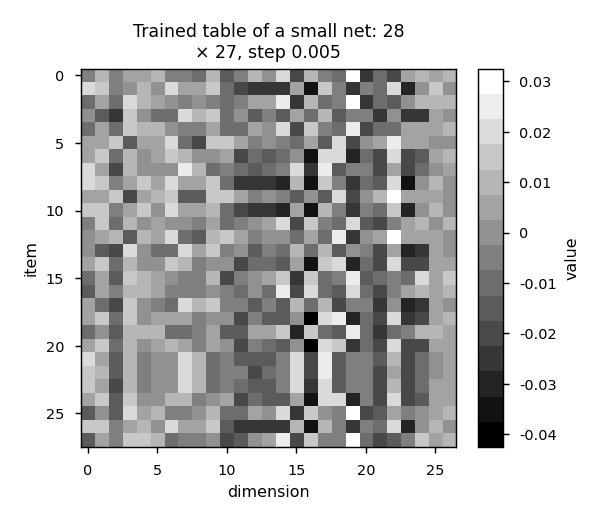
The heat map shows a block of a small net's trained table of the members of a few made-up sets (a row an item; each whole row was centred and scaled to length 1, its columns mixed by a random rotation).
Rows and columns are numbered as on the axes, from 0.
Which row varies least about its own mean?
11
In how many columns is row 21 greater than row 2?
8
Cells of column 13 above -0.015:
19
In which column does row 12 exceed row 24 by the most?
16
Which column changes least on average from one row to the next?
25
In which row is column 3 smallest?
9
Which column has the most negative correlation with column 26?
20
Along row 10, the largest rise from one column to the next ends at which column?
17
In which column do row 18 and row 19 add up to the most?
3
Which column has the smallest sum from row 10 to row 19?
21
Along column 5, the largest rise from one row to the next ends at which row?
4
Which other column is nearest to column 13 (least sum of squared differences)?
12
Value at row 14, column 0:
0.005
